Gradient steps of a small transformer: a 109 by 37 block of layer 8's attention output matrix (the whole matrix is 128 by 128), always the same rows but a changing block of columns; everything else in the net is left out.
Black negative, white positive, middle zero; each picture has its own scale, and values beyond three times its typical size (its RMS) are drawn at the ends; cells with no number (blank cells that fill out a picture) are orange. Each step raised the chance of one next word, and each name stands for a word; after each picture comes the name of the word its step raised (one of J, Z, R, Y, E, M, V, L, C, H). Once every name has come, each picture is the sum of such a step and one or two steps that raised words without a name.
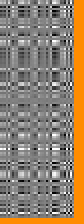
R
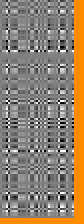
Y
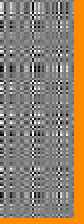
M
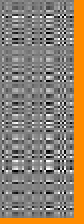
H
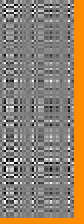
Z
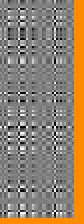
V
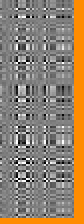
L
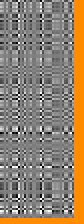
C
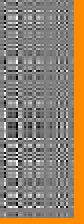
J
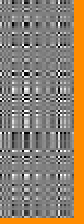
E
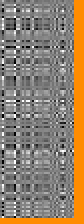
Y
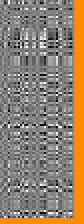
V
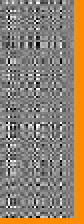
J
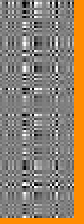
M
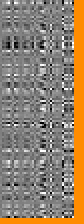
Y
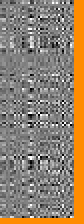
H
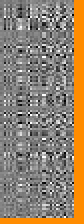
M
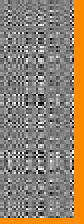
H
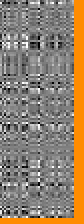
C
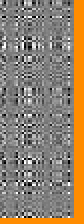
L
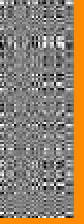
R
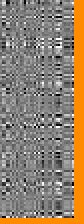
V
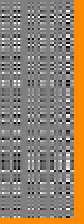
H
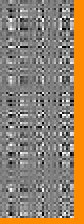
V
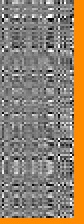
J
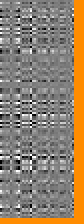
H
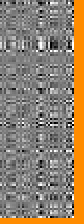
Y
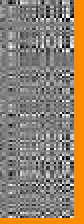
R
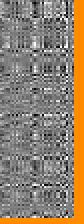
M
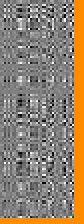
Z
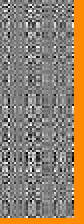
Z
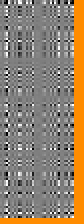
R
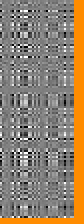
J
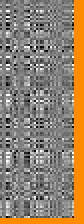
Y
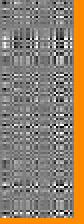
V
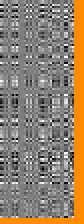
Z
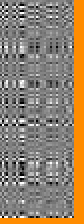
Z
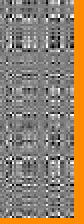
L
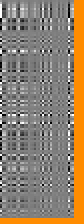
M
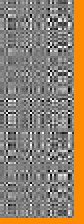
E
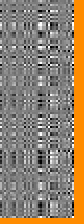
Y
